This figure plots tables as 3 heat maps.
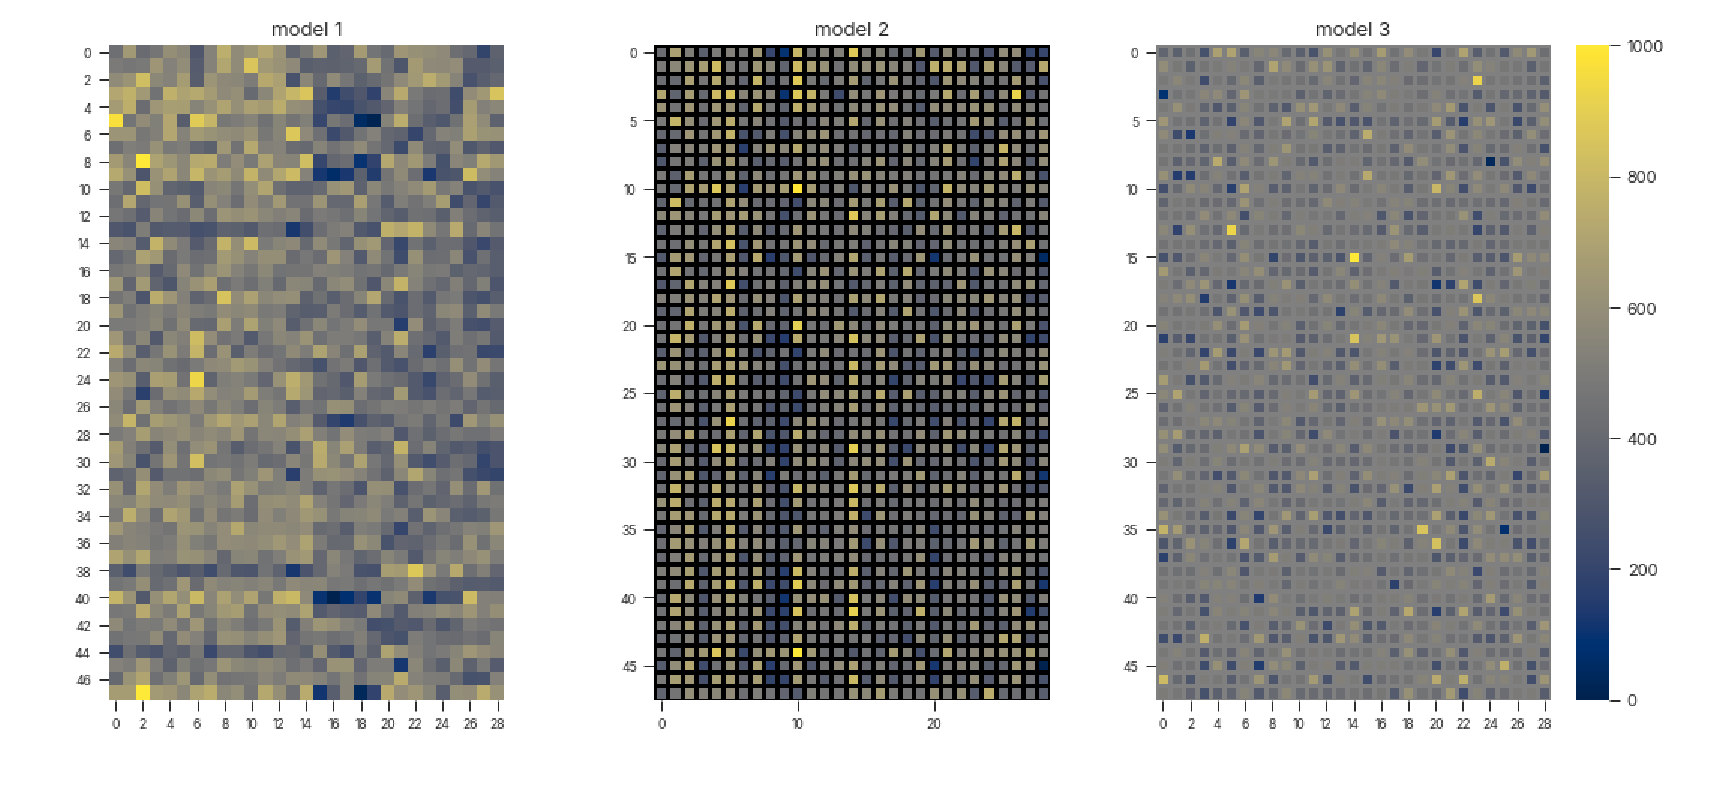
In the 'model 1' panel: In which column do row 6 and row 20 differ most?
13
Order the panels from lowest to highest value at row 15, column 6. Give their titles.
model 2, model 1, model 3
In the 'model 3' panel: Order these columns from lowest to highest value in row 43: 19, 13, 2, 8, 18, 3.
8, 2, 19, 18, 13, 3
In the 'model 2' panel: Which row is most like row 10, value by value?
44
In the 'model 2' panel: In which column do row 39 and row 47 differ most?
10
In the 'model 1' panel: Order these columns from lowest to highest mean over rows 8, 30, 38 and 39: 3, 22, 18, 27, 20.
18, 27, 3, 20, 22
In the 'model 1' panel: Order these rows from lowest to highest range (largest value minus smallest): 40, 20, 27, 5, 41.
41, 20, 27, 40, 5
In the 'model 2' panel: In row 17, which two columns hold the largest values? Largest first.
5, 2
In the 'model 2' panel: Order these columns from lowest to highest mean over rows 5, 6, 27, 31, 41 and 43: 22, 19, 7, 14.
22, 7, 19, 14
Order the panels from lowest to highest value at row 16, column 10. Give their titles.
model 2, model 3, model 1
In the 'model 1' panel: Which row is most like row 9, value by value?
40
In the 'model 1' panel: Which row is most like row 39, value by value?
16
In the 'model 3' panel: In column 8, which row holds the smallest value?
15
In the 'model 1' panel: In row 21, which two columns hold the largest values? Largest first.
6, 21
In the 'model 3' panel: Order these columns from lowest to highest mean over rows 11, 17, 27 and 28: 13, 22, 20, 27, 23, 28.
20, 23, 28, 13, 27, 22
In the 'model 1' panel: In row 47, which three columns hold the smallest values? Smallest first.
18, 15, 19
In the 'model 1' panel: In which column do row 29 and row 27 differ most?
17
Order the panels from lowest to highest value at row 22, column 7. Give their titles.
model 3, model 2, model 1
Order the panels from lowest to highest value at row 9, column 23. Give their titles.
model 1, model 2, model 3
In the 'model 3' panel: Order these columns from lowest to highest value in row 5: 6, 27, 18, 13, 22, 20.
22, 13, 27, 18, 6, 20
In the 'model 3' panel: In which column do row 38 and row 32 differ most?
23
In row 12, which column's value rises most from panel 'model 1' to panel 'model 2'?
14
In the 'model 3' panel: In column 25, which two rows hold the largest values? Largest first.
45, 22
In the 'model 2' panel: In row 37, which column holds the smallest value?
20
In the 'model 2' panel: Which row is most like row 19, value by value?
17
